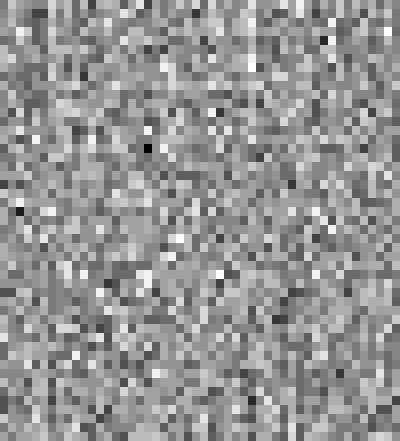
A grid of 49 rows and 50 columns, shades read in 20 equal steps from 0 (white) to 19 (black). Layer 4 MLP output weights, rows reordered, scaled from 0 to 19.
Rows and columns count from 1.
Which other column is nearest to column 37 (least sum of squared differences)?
20
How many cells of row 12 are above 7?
27
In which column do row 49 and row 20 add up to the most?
24
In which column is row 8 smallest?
32
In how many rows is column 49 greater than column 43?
22
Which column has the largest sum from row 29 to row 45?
7
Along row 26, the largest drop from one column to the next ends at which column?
42
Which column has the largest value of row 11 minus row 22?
19
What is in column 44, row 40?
6
